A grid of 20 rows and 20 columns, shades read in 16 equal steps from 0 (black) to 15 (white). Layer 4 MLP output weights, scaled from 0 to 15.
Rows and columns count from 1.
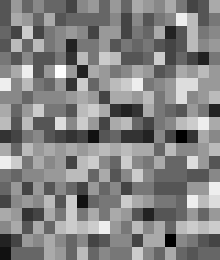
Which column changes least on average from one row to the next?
5
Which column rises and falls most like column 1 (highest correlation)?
9
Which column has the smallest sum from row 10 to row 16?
17
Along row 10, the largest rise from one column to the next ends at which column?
6
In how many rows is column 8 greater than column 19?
12
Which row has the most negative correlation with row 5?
16
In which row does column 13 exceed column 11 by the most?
14
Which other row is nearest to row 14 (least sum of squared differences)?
20
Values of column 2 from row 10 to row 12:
5 4 6
